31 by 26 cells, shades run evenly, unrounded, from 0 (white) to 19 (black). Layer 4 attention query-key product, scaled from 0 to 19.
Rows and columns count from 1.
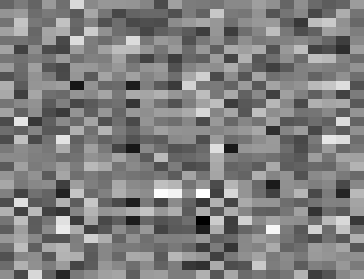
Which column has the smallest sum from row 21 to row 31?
13
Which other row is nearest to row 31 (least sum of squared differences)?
24
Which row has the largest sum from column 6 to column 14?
25
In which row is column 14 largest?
30
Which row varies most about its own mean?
22
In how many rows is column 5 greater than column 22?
14
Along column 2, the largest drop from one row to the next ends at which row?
23
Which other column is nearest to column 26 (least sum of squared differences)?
8
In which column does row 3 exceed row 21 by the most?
12
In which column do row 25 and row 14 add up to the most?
15
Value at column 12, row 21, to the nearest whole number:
5
